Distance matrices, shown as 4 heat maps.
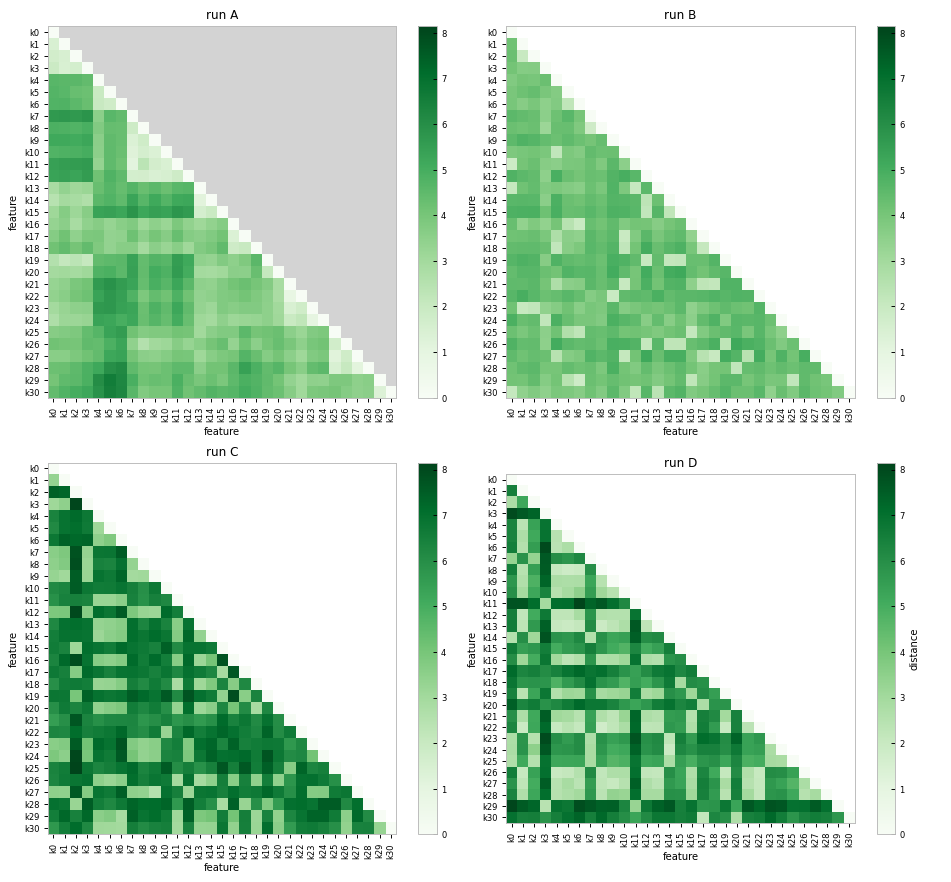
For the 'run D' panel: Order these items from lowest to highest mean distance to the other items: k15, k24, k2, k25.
k25, k2, k24, k15
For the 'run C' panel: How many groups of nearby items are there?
5
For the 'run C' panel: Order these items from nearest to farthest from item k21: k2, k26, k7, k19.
k26, k7, k19, k2
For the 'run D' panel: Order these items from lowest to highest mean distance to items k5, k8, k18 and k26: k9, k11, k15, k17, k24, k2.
k9, k15, k2, k24, k17, k11
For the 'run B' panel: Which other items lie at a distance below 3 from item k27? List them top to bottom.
k4, k10, k17, k18, k21
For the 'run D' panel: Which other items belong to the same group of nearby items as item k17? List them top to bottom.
k20, k30
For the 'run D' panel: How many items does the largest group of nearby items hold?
16
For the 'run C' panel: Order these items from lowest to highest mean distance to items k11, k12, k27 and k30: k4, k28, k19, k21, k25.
k4, k21, k25, k28, k19
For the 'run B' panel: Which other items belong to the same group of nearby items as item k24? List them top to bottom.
k3
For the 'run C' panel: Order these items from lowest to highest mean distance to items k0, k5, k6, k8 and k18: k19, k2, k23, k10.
k23, k10, k19, k2
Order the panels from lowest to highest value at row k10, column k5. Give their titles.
run D, run B, run A, run C
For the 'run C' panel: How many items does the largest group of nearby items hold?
12
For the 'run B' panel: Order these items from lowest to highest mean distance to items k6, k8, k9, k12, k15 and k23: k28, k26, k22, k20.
k26, k22, k28, k20
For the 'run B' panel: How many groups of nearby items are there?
9
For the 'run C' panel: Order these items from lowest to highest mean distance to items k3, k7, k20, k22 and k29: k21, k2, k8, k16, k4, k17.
k8, k4, k16, k21, k17, k2
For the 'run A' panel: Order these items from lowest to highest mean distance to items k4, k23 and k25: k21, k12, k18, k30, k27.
k27, k21, k18, k12, k30
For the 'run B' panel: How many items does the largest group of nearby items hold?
6
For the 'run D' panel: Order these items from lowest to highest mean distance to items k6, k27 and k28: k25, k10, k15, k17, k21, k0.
k21, k10, k25, k15, k0, k17
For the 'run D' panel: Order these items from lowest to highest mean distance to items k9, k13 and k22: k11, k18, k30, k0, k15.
k15, k18, k0, k30, k11
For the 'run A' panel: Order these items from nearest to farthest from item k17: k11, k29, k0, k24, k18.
k18, k24, k0, k11, k29
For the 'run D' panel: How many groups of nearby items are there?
5
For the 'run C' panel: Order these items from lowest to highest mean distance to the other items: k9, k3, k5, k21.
k5, k9, k3, k21
